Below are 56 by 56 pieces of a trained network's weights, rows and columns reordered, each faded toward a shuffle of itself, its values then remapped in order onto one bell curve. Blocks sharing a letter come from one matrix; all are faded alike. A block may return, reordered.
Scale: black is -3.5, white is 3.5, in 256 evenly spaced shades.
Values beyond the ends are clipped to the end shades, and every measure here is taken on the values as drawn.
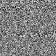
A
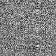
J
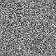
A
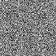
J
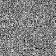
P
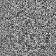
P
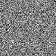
A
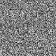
J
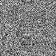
A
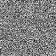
A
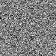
A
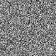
P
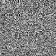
P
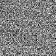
P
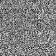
P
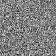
P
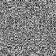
A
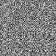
J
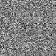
A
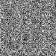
P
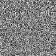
P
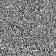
A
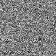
A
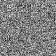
A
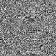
A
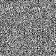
P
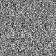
J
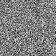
P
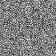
P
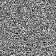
J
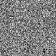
P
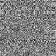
J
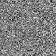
J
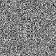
J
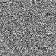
A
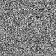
A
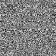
A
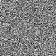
J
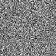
J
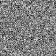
A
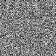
P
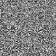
P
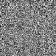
P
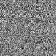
J
